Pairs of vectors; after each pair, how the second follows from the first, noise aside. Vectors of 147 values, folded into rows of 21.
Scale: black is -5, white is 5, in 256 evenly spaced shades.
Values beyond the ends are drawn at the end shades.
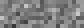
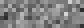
reversed, negated.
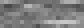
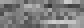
copied.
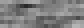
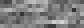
reversed, negated.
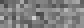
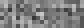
negated.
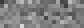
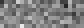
copied.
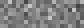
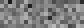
negated.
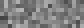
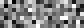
reversed, scaled up.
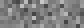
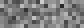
copied.
